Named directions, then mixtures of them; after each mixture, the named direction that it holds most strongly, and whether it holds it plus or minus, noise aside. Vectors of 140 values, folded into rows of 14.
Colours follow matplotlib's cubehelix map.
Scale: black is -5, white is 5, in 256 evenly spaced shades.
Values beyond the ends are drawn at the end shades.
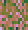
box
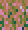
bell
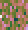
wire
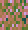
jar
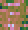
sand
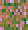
jar, plus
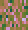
jar, minus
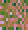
box, plus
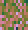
box, plus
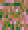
sand, minus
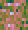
sand, plus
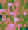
wire, minus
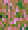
wire, minus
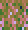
bell, minus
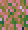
bell, plus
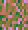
box, minus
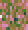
wire, plus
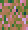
jar, minus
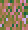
jar, minus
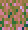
bell, plus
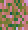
box, minus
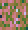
wire, minus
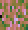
wire, minus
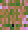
sand, minus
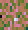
wire, minus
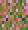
jar, plus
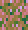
jar, plus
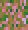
jar, minus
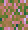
jar, minus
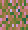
jar, plus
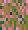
box, minus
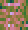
sand, plus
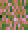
wire, minus
